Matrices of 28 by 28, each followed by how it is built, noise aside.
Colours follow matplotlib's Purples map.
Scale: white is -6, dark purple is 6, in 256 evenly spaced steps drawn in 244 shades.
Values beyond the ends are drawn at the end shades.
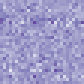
uneven rows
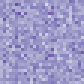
repeating rows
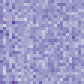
repeating rows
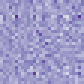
low rank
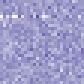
uneven rows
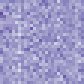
repeating rows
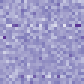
uneven rows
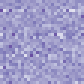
uneven rows
